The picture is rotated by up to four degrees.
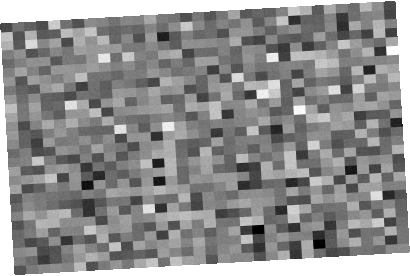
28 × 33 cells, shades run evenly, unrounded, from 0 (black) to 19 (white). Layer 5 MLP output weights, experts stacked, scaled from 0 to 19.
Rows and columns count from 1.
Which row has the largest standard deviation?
10
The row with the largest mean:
6
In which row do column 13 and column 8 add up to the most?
11
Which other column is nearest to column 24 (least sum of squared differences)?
17
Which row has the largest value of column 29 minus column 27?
25
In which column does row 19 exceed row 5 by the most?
24
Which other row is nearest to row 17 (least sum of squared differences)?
8
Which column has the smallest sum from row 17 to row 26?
7
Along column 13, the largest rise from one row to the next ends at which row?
20
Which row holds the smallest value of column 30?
13
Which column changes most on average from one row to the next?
31
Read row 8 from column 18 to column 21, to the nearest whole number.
11 6 16 9
